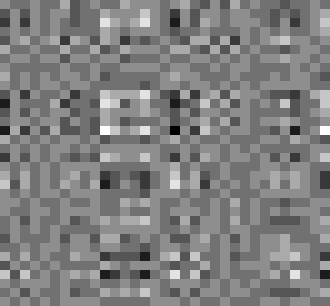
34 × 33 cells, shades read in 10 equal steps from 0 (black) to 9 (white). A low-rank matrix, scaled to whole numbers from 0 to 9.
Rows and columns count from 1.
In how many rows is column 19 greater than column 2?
10
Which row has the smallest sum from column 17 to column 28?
15
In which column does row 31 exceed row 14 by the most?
18
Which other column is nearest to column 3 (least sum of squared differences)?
20
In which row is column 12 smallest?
31
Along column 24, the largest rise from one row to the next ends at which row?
6
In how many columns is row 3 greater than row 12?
13
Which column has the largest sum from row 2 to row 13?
11
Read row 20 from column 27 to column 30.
5 6 5 6
